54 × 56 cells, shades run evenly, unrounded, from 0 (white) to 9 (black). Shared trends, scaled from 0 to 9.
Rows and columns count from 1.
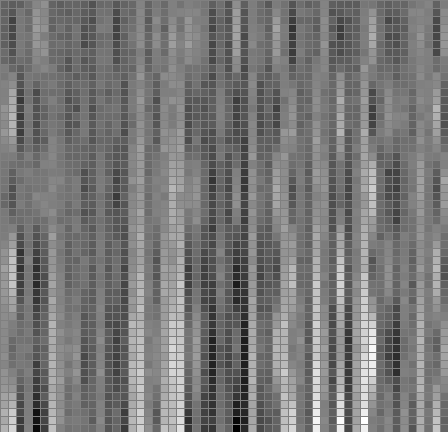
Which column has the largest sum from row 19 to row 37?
31
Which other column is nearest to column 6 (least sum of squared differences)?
24
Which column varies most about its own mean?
47
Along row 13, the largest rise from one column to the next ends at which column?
3
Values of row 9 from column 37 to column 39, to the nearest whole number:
6 5 5
